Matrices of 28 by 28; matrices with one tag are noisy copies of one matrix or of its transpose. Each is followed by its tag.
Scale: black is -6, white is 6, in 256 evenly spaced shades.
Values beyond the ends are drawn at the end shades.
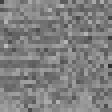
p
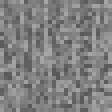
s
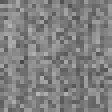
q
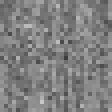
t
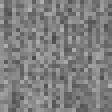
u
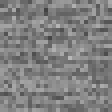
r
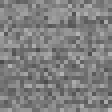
q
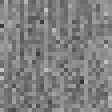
p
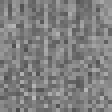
p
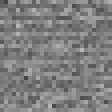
s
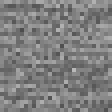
u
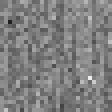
r
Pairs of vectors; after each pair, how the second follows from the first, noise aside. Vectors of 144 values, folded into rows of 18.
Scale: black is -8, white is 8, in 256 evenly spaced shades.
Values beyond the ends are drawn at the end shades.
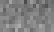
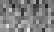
reversed, negated, scaled up.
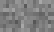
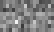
negated, scaled up.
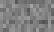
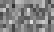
negated, scaled up.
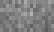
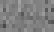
wrapped around, negated, partly zeroed.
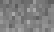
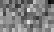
scaled up.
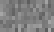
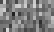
reversed, scaled up.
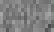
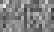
reversed, negated, scaled up.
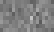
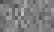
reversed.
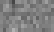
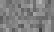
reversed.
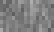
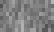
reversed.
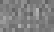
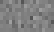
wrapped around, negated, partly zeroed.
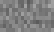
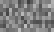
scaled up.
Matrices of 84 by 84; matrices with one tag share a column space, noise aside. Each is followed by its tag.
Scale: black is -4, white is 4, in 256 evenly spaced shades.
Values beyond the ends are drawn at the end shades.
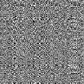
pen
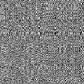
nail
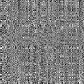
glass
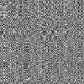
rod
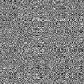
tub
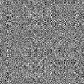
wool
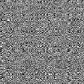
tub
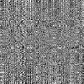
glass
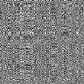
nail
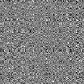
tub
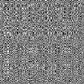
nail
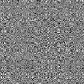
tub
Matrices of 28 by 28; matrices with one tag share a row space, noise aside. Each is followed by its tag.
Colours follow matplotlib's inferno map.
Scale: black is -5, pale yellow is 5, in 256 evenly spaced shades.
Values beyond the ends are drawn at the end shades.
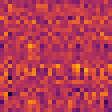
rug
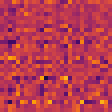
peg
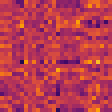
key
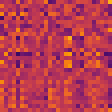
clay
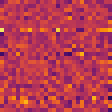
clay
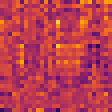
key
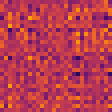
rug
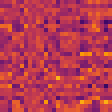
key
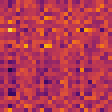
peg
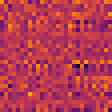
rug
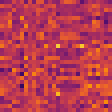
key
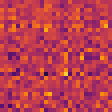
peg
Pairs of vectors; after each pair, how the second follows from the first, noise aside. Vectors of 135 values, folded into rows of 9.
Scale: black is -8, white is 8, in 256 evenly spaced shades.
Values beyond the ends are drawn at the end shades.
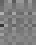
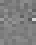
reversed, negated, partly zeroed.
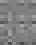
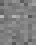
wrapped around, negated, partly zeroed.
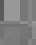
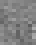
reversed, negated, partly zeroed.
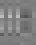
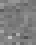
wrapped around, partly zeroed.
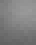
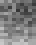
negated, scaled up.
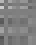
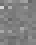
partly zeroed.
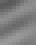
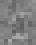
wrapped around, negated, partly zeroed.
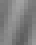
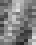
scaled up.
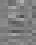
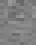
negated, shrunk.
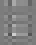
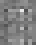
reversed.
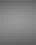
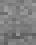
wrapped around, partly zeroed.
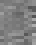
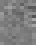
partly zeroed.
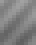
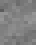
wrapped around, shrunk.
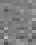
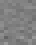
negated, shrunk.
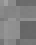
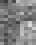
negated, scaled up.
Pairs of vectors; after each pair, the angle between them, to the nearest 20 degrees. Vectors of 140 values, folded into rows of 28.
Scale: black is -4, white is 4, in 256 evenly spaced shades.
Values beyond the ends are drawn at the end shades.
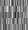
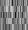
40 degrees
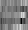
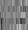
40 degrees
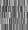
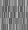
40 degrees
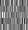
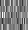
20 degrees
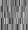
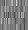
100 degrees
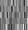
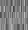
140 degrees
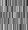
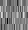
100 degrees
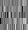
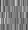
120 degrees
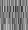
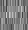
120 degrees
